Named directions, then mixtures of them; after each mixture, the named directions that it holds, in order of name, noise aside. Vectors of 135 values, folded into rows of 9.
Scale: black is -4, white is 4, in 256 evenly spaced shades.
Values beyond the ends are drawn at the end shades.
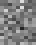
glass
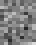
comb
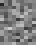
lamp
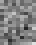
comb.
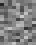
lamp.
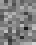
comb.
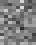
glass.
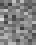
comb, glass, lamp.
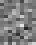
comb, lamp.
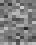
comb, glass, lamp.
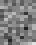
comb.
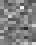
comb, glass.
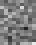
comb, glass.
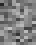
lamp.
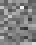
comb, glass.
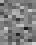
comb, glass, lamp.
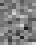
comb, lamp.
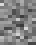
comb, lamp.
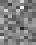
glass.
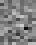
comb, lamp.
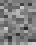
comb, glass, lamp.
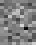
comb, glass, lamp.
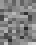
comb.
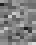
comb, glass, lamp.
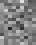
glass, lamp.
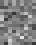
comb.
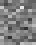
comb, glass.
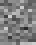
comb, glass, lamp.
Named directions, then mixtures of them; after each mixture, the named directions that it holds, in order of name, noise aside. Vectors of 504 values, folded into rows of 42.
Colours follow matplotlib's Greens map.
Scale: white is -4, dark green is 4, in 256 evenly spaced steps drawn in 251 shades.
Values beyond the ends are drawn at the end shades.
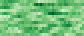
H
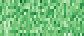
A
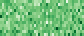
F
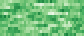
H.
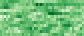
H.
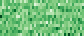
A, F, H.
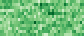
A, F, H.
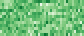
F, H.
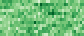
A, F, H.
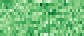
F, H.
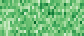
A, F, H.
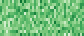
A.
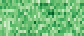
A, F, H.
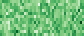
A, F.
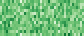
A.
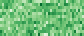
F, H.
